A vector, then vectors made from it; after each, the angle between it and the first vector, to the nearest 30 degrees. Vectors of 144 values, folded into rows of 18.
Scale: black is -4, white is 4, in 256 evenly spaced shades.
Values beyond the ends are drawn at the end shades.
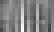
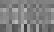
60 degrees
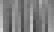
120 degrees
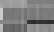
90 degrees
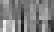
120 degrees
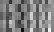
120 degrees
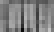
150 degrees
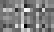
60 degrees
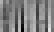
150 degrees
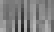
150 degrees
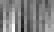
120 degrees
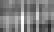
30 degrees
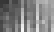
60 degrees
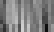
60 degrees
